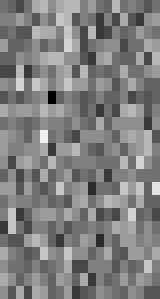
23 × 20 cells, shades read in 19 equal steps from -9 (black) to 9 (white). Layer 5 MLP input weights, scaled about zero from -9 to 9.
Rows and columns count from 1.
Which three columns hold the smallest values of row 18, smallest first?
1, 4, 9
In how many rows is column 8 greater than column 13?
13
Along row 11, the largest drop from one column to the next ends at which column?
7
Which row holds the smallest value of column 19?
10
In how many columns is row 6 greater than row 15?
7
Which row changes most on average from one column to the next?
15
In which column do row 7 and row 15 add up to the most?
8
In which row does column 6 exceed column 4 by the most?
11
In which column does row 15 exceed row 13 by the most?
20
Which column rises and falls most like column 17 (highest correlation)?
2
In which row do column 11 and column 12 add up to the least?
5
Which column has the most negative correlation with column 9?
16
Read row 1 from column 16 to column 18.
-1 0 -1
